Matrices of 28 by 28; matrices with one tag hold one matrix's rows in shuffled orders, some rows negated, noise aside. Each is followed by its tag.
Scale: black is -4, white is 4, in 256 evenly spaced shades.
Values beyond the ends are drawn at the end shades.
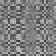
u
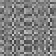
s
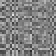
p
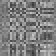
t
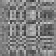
t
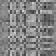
t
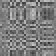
t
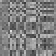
t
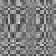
u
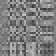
t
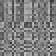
s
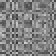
p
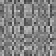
s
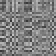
p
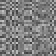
p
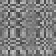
u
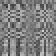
u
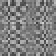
u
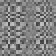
u
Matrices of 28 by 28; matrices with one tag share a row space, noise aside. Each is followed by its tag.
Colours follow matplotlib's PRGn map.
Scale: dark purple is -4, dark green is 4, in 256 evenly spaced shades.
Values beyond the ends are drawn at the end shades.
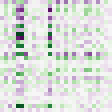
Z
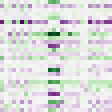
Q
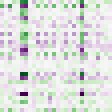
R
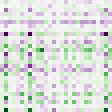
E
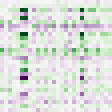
R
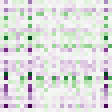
E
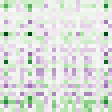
E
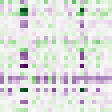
R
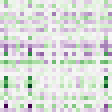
E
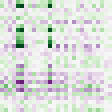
Z
